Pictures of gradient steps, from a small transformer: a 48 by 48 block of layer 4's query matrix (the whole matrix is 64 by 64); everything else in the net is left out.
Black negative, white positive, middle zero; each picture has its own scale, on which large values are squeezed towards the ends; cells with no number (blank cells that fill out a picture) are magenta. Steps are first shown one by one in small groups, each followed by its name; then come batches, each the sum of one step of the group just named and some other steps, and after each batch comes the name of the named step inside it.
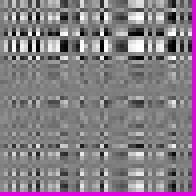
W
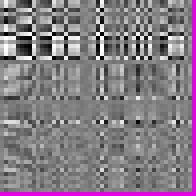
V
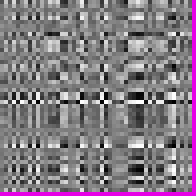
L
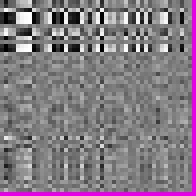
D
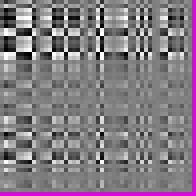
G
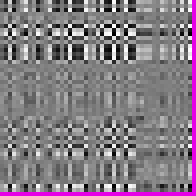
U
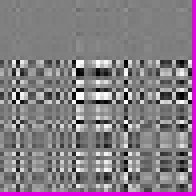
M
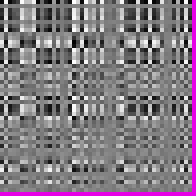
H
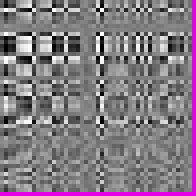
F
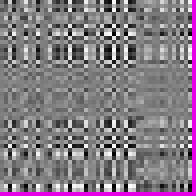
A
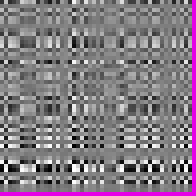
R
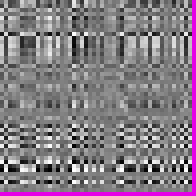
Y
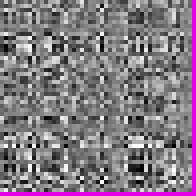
L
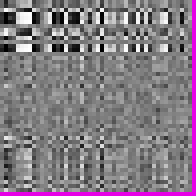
D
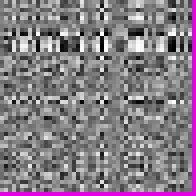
W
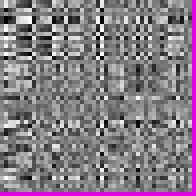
V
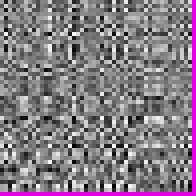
A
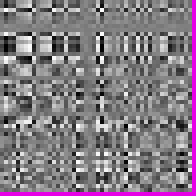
F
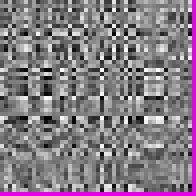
U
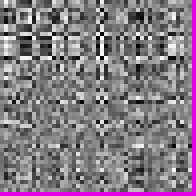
V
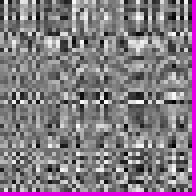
L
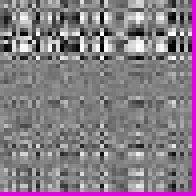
W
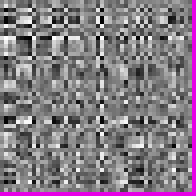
V
